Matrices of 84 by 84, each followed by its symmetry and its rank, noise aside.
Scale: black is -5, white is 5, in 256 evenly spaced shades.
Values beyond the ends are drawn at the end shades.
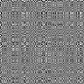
no symmetry, rank three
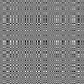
no symmetry, rank one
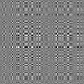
no symmetry, rank one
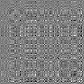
symmetric, rank three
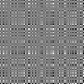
symmetric, rank one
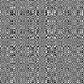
no symmetry, rank two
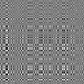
no symmetry, rank one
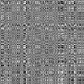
no symmetry, rank three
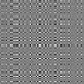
no symmetry, rank one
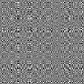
no symmetry, rank two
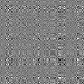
symmetric, rank three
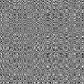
no symmetry, rank three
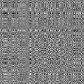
no symmetry, rank three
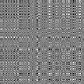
no symmetry, rank two
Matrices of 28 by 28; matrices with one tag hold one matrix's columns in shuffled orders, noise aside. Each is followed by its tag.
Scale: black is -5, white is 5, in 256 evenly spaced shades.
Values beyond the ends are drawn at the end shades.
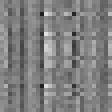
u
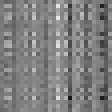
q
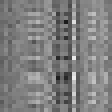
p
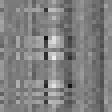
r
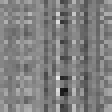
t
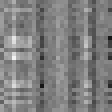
r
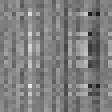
u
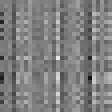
p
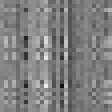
r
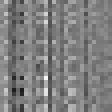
t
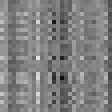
p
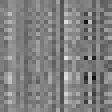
p
